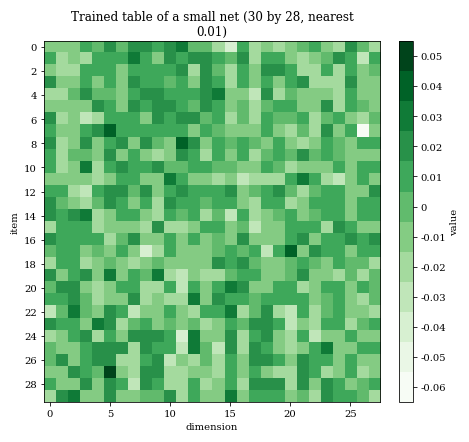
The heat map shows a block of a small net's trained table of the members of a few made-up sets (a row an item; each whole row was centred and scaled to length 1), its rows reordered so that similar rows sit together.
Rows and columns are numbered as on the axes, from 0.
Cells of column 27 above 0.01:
2
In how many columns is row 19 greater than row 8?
9
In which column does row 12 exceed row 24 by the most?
11
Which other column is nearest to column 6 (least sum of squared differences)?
27
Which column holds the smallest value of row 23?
20
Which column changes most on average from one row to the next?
0
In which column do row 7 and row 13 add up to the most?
5
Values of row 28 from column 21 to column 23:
0.02 -0.01 0.02
